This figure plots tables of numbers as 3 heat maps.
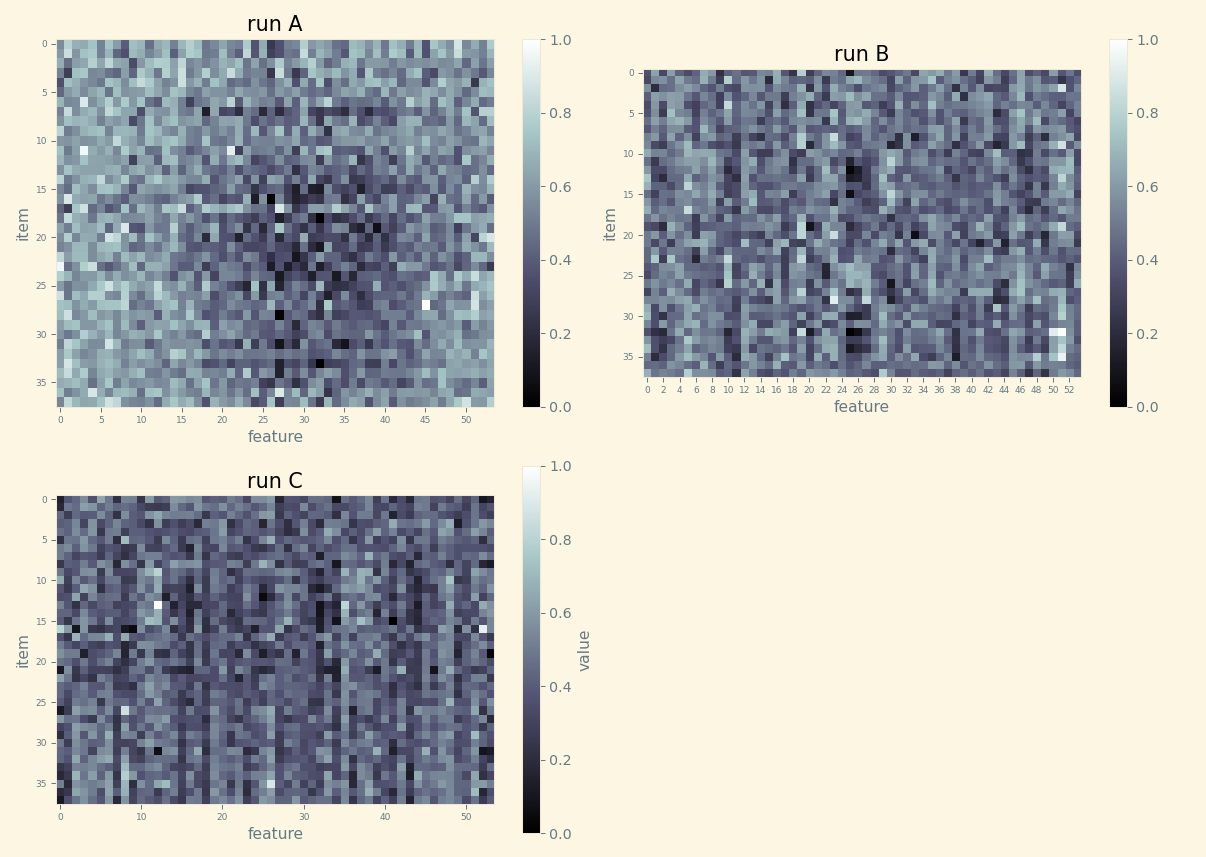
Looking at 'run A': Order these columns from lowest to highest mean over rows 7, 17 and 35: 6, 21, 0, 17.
21, 0, 17, 6
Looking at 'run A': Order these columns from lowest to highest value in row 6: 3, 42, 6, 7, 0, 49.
49, 42, 7, 0, 6, 3
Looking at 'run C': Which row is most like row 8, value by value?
0
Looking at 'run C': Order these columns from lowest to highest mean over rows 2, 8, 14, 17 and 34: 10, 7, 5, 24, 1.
7, 1, 10, 24, 5
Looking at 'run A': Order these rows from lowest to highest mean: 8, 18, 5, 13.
18, 13, 8, 5
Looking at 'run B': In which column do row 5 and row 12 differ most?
25
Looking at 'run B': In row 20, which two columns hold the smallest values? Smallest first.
33, 49
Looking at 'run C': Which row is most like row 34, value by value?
26
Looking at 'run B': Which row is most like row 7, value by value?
36
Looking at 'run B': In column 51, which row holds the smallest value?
1
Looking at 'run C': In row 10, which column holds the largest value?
48
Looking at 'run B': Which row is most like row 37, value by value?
17
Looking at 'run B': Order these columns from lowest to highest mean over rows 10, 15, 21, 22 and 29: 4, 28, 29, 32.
32, 28, 4, 29
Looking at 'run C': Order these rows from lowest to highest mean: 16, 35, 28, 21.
21, 16, 28, 35
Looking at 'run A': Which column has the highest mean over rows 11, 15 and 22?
3
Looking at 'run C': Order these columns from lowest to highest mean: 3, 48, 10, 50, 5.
50, 5, 10, 3, 48
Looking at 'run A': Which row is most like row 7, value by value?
20
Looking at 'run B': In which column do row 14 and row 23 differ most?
10
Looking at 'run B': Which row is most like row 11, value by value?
15
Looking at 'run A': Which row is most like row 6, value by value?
11
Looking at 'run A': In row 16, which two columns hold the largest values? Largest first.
1, 17
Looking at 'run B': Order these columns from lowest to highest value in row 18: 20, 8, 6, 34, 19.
6, 20, 8, 34, 19
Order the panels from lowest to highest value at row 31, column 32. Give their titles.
run B, run A, run C
